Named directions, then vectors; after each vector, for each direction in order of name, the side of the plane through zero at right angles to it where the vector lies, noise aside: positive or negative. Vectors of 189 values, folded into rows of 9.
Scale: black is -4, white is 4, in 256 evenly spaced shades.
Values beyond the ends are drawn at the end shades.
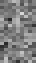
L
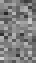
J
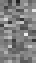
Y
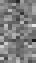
positive, negative, positive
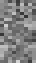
positive, negative, positive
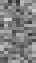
negative, negative, positive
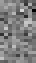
positive, negative, negative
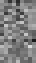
positive, negative, positive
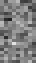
positive, positive, negative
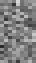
negative, positive, negative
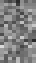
positive, negative, positive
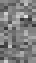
negative, positive, positive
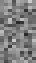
negative, negative, negative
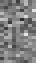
negative, positive, positive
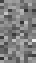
negative, positive, negative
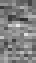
positive, positive, positive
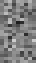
negative, negative, negative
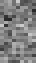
positive, positive, negative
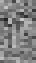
positive, negative, negative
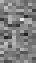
positive, negative, negative
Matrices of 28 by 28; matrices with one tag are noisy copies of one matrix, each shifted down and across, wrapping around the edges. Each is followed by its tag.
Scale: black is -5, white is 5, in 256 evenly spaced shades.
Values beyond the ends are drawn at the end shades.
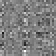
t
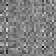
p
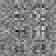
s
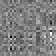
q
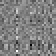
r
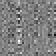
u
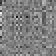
q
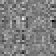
s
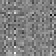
p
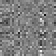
t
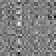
u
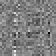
t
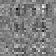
s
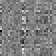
t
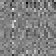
r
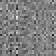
p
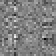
s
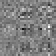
s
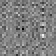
u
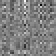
q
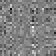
t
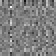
r
